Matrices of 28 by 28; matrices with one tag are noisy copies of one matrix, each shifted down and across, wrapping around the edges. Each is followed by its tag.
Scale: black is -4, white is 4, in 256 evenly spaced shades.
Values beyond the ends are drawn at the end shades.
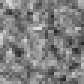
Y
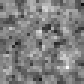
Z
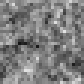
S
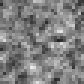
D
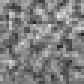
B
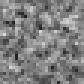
B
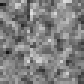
Y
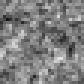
S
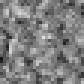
Y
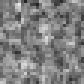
Z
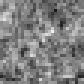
S
